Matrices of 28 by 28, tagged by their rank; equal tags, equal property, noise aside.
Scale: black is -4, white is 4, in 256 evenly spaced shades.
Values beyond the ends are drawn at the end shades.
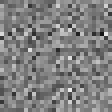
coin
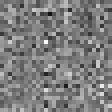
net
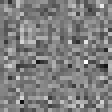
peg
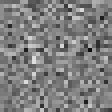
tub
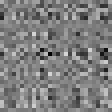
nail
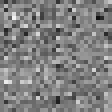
coin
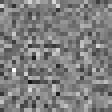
coin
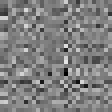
nail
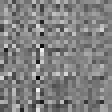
nail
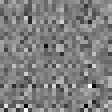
nail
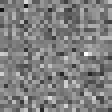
tub
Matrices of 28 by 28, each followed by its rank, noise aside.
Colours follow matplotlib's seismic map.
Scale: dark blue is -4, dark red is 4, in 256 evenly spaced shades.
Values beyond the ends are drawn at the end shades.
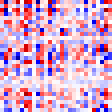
three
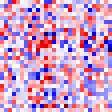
six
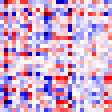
three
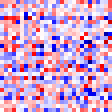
six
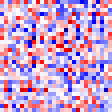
eight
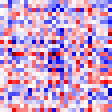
four
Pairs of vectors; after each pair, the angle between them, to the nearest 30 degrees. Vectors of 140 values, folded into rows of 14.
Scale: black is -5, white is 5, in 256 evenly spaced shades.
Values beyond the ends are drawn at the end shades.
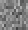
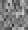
120 degrees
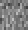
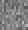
60 degrees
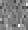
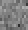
150 degrees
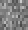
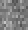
30 degrees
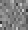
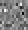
60 degrees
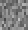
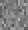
30 degrees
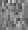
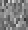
30 degrees
